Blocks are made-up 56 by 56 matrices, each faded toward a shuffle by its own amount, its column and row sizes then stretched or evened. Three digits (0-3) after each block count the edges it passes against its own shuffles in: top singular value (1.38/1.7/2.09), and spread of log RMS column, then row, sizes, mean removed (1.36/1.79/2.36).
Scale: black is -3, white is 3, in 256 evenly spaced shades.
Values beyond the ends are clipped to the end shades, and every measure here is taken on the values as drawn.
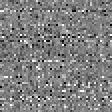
2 1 3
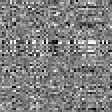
3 1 3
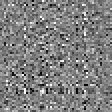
2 3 2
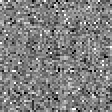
1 0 1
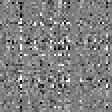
2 3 3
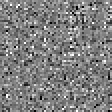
0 2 2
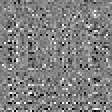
3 2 3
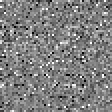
1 0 1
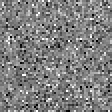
0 1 1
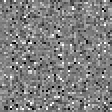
0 2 1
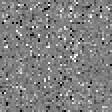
0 2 1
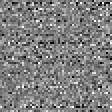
1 1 3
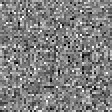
2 0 1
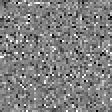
0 0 2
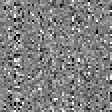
2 3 0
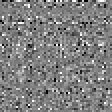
2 1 3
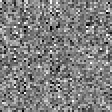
2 2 0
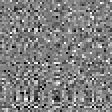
3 1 2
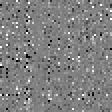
0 3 1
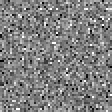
0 0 1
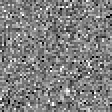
0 0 1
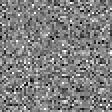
2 0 0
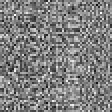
3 0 0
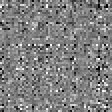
0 3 3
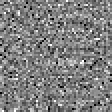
2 0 0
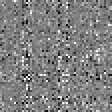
2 3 2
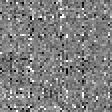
2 3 2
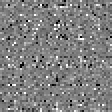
0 1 3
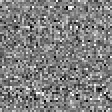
1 0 3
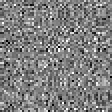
3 0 2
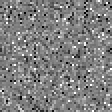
1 1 0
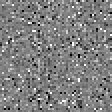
1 1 1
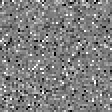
0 1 1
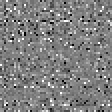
2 1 2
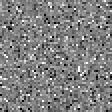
0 0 1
